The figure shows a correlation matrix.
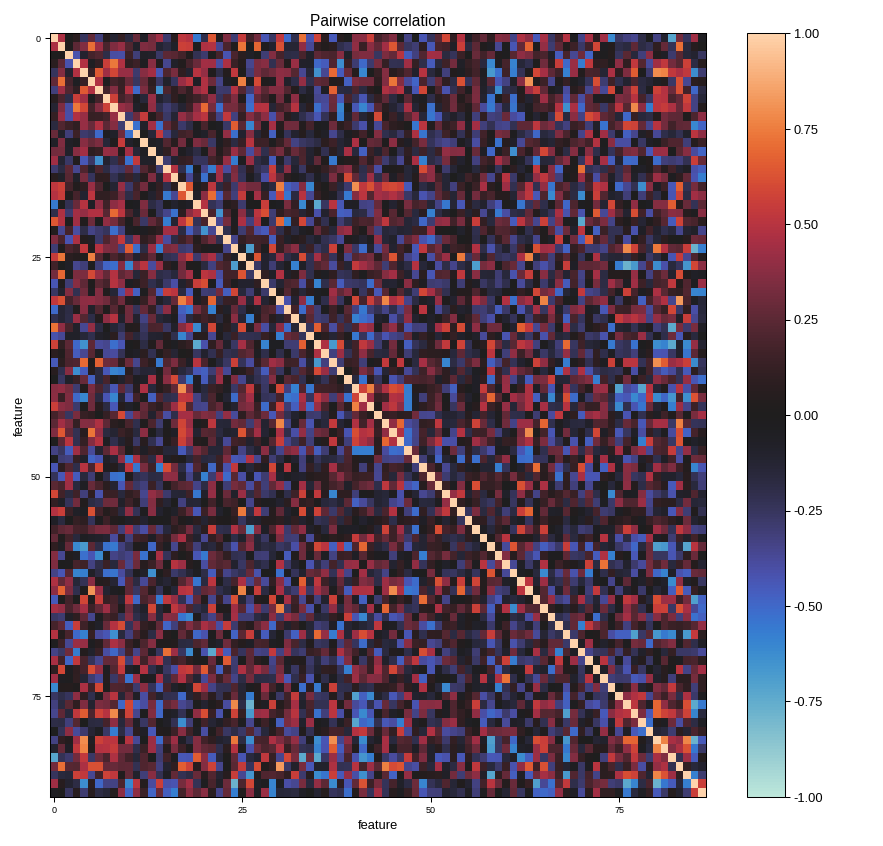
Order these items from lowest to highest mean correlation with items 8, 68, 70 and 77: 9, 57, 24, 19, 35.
57, 35, 9, 19, 24
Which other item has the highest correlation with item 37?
80
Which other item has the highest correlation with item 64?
49
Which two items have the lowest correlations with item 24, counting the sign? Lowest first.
85, 26
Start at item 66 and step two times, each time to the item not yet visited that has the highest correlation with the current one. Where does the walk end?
16
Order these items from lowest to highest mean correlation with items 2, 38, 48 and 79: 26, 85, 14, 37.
37, 14, 85, 26
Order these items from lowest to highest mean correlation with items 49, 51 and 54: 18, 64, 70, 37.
18, 37, 70, 64
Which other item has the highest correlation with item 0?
33
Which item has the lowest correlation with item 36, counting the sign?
84
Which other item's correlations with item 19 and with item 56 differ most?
62
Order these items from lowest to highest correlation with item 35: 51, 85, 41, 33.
51, 85, 41, 33
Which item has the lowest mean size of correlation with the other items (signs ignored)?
55
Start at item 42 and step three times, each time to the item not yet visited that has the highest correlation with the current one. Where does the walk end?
30
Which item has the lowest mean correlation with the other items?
61
